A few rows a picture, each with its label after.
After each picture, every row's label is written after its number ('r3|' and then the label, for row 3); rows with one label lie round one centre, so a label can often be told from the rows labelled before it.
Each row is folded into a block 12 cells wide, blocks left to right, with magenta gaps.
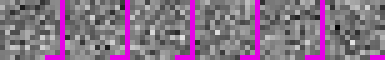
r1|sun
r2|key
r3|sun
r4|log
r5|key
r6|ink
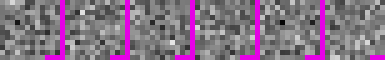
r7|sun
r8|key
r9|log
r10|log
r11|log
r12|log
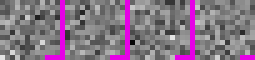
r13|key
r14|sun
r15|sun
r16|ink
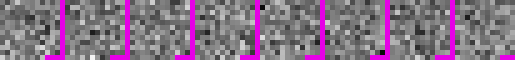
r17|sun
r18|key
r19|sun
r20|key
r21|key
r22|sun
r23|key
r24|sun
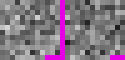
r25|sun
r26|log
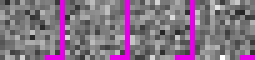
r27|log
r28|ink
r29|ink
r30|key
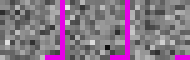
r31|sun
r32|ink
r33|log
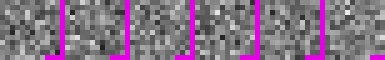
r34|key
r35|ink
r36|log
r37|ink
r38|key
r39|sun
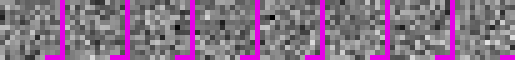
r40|sun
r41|key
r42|ink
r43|ink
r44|sun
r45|log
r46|ink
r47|log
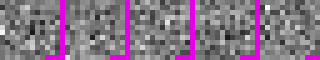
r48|log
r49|key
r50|sun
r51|ink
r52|sun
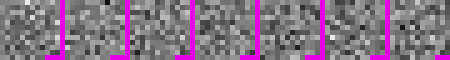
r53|ink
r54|ink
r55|sun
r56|ink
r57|ink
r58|log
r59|ink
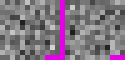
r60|log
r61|key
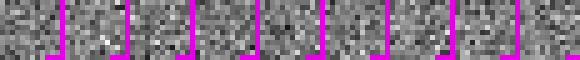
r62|ink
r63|log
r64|ink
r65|key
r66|ink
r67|ink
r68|sun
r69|key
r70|sun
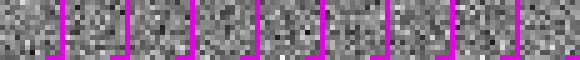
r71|ink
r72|ink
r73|key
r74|log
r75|ink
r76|sun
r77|sun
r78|key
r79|log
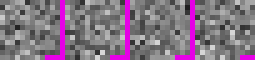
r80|key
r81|ink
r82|ink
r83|key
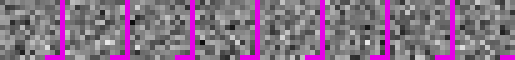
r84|ink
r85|log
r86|sun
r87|log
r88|ink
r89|log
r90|key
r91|ink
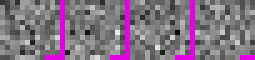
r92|ink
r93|key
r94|sun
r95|log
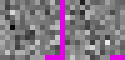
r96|ink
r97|log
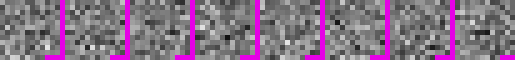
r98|key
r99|sun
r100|sun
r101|sun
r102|ink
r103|key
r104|ink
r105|key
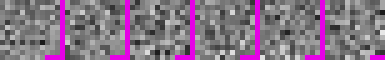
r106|sun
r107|ink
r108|log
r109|ink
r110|key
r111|ink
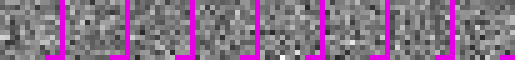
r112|ink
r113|key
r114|ink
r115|log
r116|ink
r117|ink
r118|sun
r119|ink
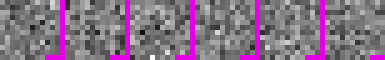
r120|log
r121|key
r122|ink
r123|log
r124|ink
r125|ink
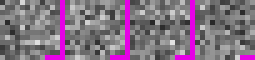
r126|ink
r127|sun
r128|log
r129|sun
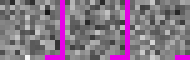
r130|key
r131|log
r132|key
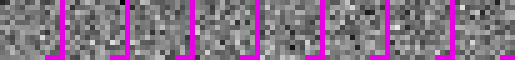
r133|sun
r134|ink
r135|key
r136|log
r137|key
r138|key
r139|sun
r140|sun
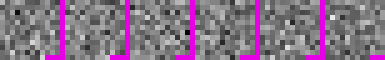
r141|log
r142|sun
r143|log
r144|key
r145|sun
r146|ink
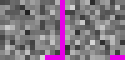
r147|sun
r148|key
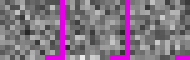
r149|key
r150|key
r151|ink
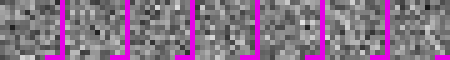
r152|ink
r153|key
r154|sun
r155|key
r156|ink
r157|ink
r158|key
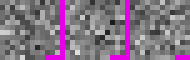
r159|log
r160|sun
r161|key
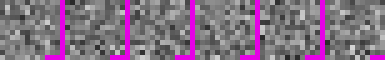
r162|key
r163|key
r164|log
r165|ink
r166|log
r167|sun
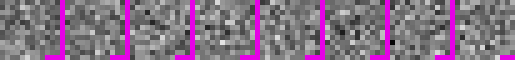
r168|key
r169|log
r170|log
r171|ink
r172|key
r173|ink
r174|sun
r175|sun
